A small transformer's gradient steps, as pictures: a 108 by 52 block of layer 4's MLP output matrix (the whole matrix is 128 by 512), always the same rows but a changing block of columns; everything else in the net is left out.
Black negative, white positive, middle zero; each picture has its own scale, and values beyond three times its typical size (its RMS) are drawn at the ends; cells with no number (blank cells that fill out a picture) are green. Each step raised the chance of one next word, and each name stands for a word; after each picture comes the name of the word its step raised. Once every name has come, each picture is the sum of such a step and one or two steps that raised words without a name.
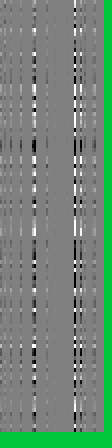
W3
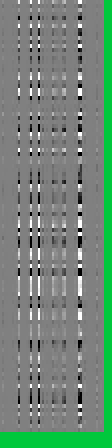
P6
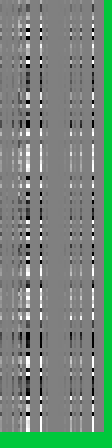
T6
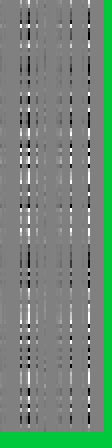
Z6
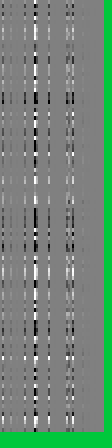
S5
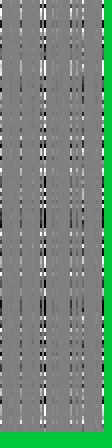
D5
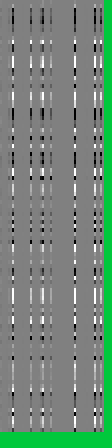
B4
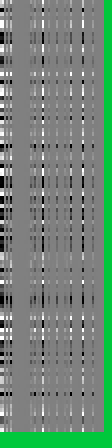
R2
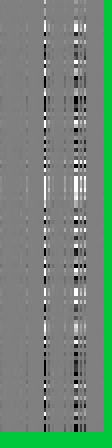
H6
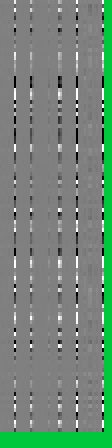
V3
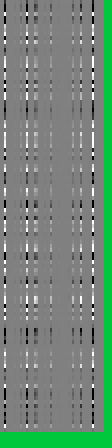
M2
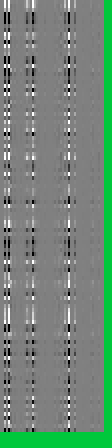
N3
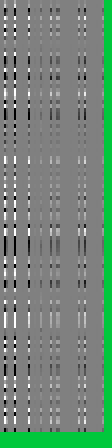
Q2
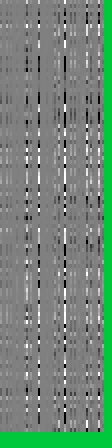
Z6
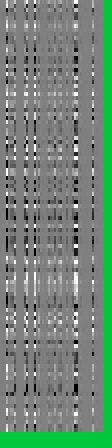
R2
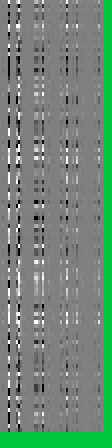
Z6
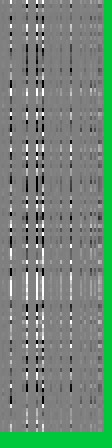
P6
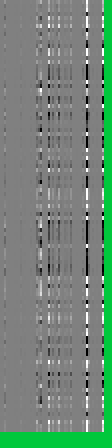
P6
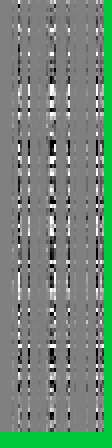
W3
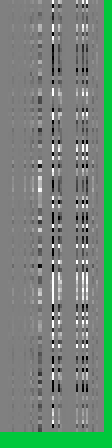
H6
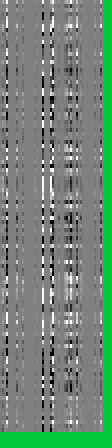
H6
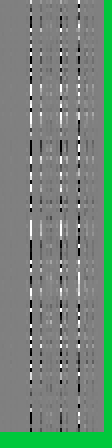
W3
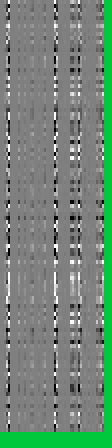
M2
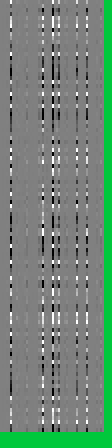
Q2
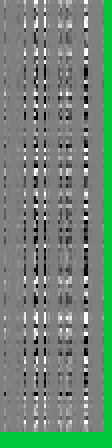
R2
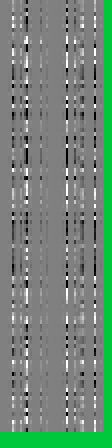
B4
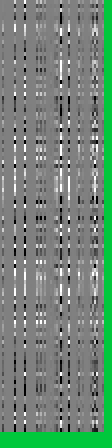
H6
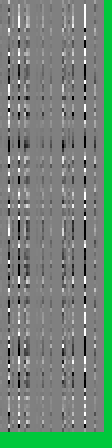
W3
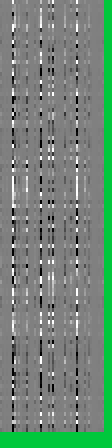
H6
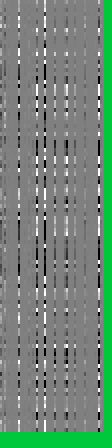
W3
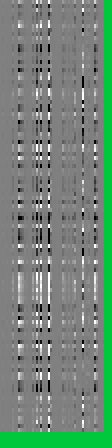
V3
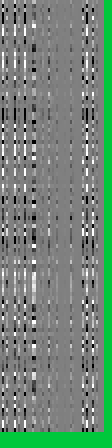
Q2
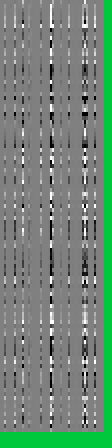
Z6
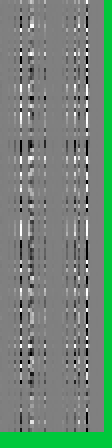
W3
